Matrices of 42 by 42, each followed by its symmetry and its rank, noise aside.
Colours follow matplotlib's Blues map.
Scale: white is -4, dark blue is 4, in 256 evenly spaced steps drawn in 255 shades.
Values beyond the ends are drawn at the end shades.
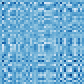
symmetric, rank two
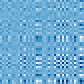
symmetric, rank one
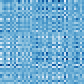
antisymmetric, rank two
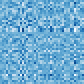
no symmetry, rank three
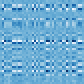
no symmetry, rank one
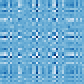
symmetric, rank one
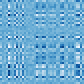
no symmetry, rank one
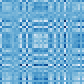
symmetric, rank one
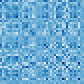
symmetric, rank three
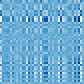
no symmetry, rank one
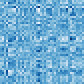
no symmetry, rank three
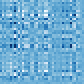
antisymmetric, rank two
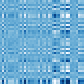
no symmetry, rank one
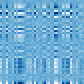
no symmetry, rank one
